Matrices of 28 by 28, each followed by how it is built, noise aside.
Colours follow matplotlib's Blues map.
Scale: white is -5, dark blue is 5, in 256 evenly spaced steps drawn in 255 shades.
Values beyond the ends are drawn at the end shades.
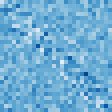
banded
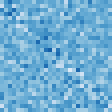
banded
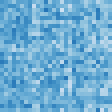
blocks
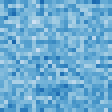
blocks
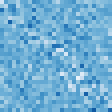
banded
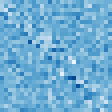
banded
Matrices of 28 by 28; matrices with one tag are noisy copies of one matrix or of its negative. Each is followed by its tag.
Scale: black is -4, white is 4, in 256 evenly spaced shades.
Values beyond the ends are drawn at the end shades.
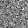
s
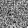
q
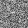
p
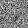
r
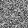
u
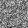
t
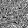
q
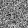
q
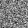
s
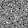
r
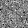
u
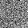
s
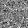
t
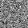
p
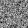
q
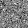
u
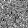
r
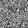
t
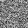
p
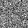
u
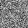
u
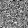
s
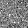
q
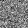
p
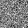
q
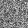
s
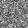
q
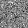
r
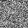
p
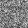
t
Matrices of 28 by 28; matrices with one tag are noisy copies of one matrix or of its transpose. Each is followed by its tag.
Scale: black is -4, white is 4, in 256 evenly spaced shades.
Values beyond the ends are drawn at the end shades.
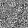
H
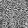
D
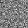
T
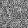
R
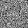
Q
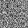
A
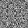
A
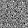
A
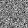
T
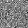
Q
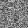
R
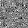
H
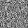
Q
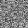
T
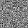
Q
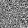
D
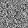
A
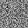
A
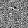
R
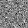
T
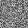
H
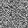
A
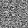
A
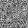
H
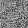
H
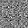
A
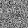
R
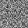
A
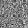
T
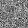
H
